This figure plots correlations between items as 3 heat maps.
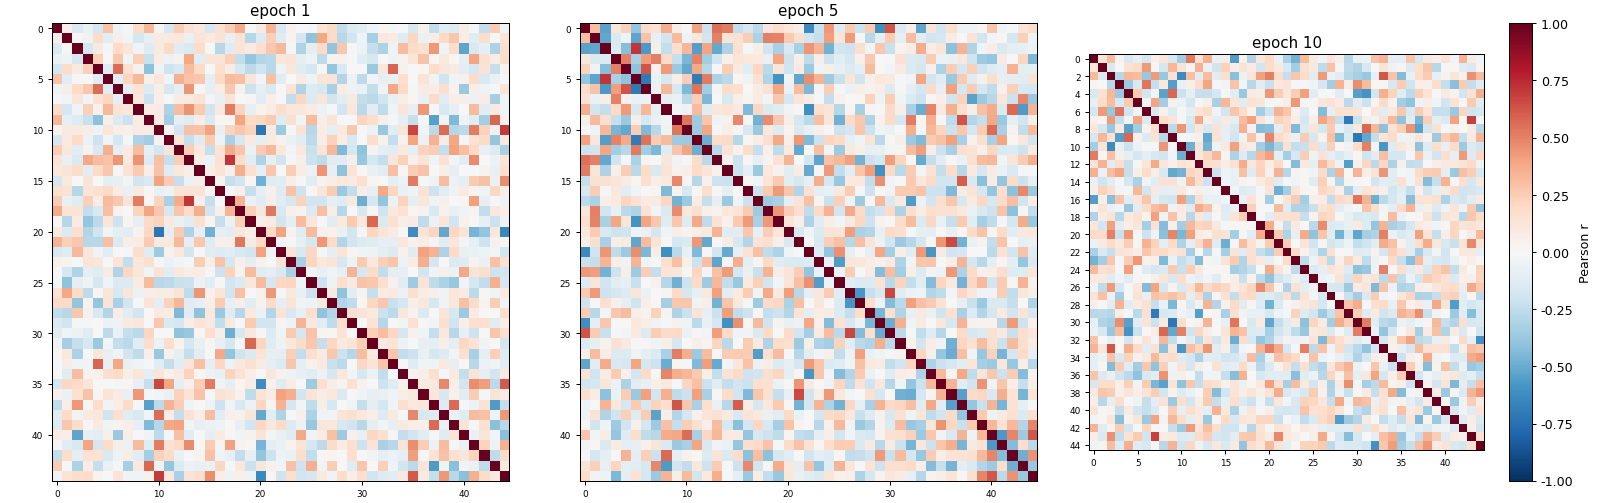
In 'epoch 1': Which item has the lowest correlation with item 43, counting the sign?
37
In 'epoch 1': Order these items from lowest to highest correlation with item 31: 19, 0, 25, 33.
0, 33, 25, 19
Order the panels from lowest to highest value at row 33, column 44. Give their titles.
epoch 5, epoch 1, epoch 10
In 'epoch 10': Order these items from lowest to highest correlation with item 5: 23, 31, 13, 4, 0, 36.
36, 31, 0, 13, 4, 23
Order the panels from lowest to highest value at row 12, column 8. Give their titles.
epoch 5, epoch 10, epoch 1
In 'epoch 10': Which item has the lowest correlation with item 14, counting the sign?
38
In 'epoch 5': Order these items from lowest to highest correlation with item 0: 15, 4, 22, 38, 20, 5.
22, 5, 15, 38, 20, 4
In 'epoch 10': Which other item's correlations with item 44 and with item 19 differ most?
34
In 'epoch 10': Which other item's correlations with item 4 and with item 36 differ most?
8
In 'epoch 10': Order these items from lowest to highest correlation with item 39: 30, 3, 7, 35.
7, 35, 3, 30
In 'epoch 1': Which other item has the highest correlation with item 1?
26
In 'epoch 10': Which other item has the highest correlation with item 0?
11
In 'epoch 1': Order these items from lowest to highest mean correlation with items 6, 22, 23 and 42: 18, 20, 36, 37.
18, 20, 37, 36
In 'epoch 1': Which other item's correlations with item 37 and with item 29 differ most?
39
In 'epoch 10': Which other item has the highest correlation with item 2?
33
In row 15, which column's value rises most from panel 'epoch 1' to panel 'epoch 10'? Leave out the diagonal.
20
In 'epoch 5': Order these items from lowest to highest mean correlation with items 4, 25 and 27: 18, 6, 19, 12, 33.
12, 18, 33, 19, 6
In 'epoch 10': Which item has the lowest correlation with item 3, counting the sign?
9
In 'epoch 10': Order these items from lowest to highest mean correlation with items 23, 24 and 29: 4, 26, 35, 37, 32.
26, 32, 35, 4, 37
